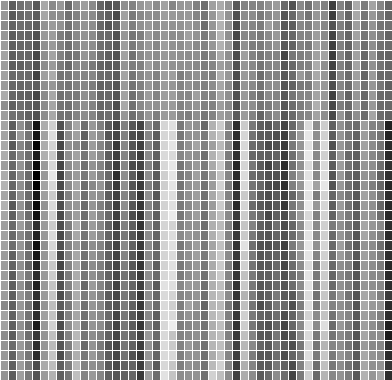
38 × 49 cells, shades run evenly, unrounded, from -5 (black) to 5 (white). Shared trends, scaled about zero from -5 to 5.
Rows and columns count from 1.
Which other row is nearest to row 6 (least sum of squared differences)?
10
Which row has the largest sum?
38
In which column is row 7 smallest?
42
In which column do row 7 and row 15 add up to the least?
5
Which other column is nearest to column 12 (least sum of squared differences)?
43
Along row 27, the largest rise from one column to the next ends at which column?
31
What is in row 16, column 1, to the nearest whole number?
2
